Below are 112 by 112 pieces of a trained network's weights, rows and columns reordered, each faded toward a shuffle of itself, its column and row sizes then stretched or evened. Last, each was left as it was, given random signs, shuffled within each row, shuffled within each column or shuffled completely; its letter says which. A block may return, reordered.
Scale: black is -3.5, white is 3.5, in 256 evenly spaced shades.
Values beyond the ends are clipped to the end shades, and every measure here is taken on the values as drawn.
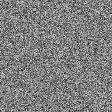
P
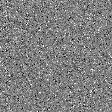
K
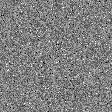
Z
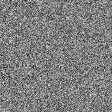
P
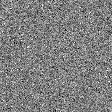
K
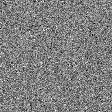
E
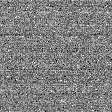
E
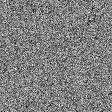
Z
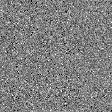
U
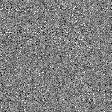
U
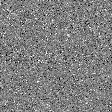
E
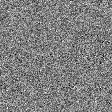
E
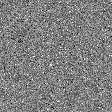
Z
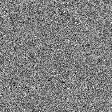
P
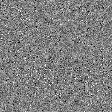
U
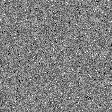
K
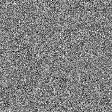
P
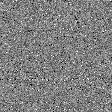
E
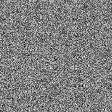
U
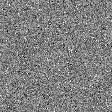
K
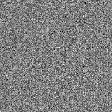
U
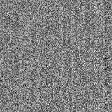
U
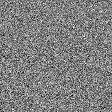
E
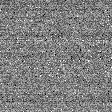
E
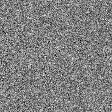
K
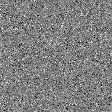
E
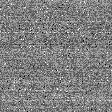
U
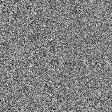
P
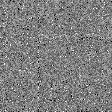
P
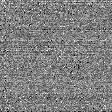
U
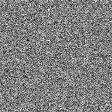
P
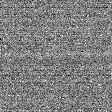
E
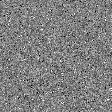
K
